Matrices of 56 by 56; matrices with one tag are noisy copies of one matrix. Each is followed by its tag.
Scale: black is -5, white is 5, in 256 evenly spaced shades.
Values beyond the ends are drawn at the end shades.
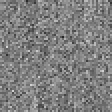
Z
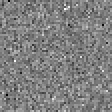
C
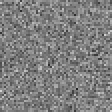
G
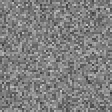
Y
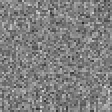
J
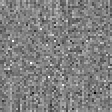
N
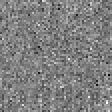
J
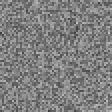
G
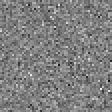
Y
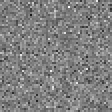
Y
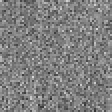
Z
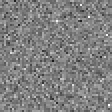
C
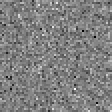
G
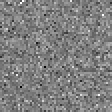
G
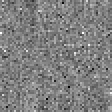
Z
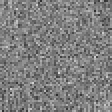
J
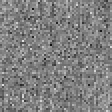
J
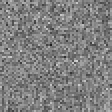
J
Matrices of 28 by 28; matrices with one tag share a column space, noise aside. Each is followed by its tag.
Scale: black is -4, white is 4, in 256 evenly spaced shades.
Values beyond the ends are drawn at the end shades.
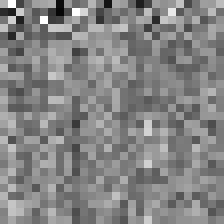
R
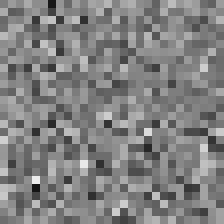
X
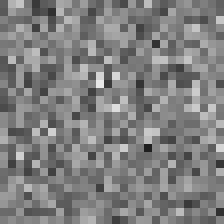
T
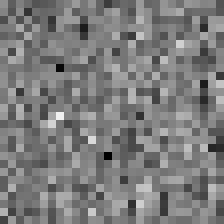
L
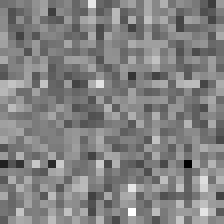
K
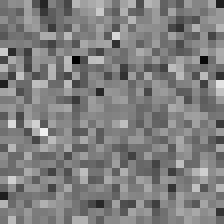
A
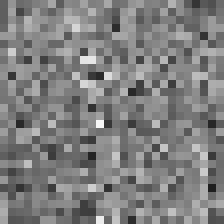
A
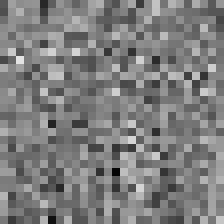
A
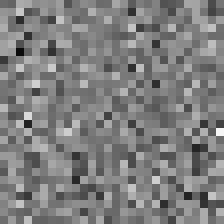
X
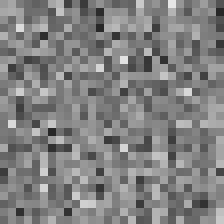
A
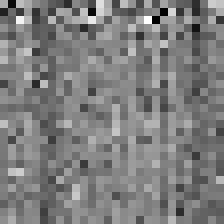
R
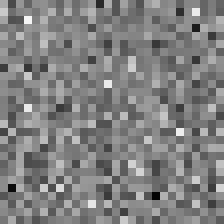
X
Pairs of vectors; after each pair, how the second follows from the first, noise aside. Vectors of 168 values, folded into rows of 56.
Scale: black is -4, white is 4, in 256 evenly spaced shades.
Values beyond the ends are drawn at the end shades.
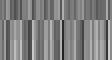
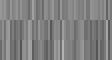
negated, shrunk.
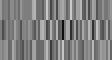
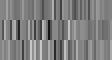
reversed, partly zeroed.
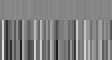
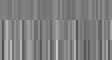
negated, shrunk.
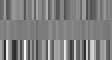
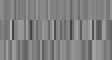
wrapped around, negated, shrunk.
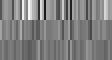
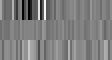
negated, partly zeroed.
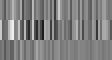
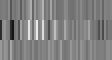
negated, partly zeroed.
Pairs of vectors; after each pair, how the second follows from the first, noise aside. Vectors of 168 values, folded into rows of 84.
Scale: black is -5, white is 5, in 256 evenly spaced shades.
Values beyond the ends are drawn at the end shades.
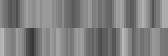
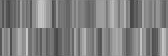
wrapped around, negated.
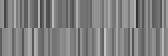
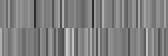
wrapped around, negated, partly zeroed.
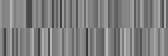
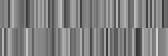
reversed.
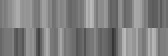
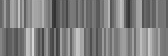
reversed.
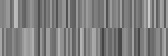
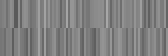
negated, shrunk.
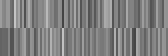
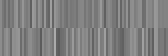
reversed, negated, shrunk.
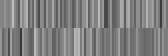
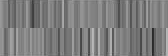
wrapped around, negated, partly zeroed.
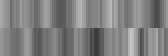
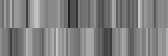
reversed.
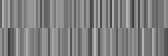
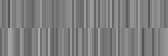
negated, shrunk.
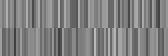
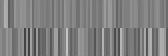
wrapped around, negated, partly zeroed.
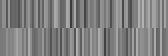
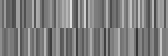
sign-scrambled.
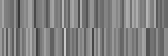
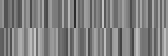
reversed.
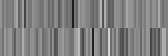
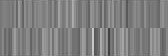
negated, shrunk.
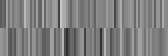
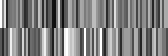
negated, scaled up.
